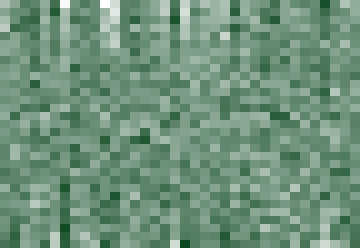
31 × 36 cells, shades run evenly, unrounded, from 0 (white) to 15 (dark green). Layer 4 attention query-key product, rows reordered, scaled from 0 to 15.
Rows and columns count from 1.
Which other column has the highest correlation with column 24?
4
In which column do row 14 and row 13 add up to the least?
17
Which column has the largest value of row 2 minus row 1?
11
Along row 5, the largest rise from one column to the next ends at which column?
24
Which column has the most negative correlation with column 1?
18
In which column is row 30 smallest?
6
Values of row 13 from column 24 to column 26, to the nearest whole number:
10 8 7
